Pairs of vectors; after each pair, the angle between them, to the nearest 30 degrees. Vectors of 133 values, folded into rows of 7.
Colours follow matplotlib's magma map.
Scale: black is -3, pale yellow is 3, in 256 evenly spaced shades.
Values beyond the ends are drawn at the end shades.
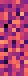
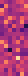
90 degrees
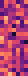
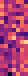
150 degrees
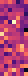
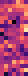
150 degrees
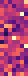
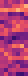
120 degrees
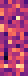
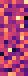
90 degrees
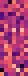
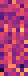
30 degrees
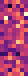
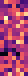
30 degrees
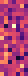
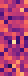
90 degrees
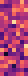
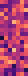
30 degrees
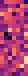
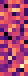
30 degrees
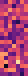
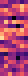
120 degrees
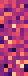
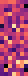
30 degrees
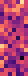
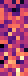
150 degrees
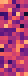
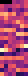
120 degrees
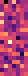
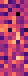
90 degrees
